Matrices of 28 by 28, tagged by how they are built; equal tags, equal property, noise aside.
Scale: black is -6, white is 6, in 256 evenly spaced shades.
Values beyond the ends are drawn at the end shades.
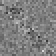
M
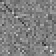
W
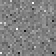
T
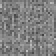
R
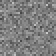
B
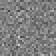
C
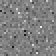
T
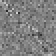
M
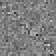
M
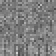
R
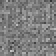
R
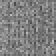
R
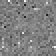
T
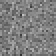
B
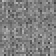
R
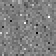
T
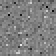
T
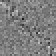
M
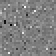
T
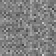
B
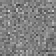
C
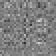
C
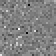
T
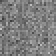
R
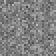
B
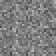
B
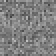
R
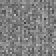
R
